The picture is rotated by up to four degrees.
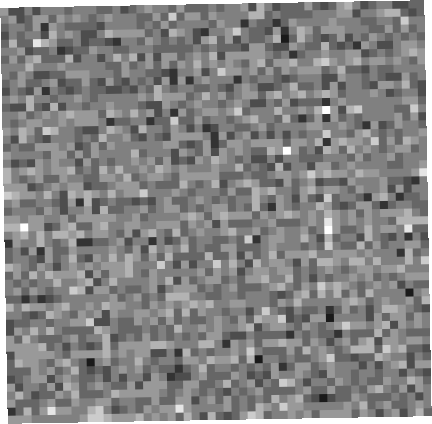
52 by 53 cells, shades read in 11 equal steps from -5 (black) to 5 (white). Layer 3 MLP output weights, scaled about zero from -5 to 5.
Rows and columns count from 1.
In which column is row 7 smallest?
37
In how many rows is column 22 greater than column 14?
17
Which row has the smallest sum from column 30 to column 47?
42
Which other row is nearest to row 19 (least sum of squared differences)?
27
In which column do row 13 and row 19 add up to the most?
36
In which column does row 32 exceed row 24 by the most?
51
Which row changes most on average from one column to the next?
30
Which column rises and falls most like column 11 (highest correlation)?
32
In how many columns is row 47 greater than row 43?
8
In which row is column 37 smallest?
7
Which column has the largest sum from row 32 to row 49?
9
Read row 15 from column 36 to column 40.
2 -1 -3 -1 1
